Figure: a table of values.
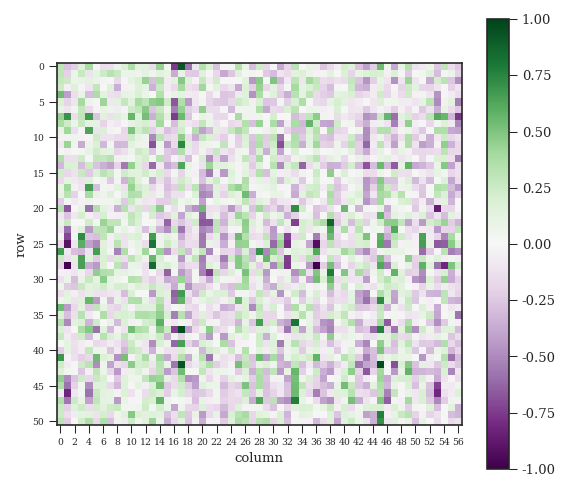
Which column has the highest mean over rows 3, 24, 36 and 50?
45
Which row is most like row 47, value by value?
36
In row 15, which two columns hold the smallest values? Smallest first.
21, 23
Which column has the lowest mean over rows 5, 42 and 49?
16
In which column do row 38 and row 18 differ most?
4
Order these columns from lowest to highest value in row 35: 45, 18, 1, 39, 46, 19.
18, 1, 19, 46, 39, 45
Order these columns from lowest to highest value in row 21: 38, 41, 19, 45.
19, 41, 38, 45
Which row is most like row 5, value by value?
35
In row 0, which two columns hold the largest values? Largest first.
17, 45
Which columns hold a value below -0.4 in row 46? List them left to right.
1, 4, 36, 46, 53
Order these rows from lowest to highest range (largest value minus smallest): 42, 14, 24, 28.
14, 24, 42, 28
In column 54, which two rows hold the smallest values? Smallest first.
28, 25
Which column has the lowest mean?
43
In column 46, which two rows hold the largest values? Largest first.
7, 22
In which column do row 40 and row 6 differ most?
20
